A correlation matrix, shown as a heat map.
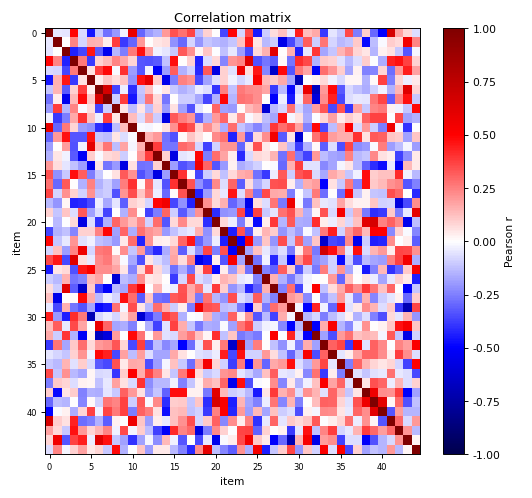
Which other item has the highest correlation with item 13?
18
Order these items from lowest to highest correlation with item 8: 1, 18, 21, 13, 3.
21, 18, 13, 3, 1
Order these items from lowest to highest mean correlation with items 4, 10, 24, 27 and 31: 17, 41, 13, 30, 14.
13, 14, 30, 17, 41
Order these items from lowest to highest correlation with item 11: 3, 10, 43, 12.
3, 43, 10, 12
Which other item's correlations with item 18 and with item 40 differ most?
14
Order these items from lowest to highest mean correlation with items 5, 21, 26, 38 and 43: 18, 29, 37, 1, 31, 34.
29, 18, 1, 37, 31, 34
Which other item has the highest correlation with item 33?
23
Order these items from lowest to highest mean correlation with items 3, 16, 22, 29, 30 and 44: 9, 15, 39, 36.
39, 36, 9, 15
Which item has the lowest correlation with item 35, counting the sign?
24
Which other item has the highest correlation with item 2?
27
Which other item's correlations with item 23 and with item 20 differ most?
4
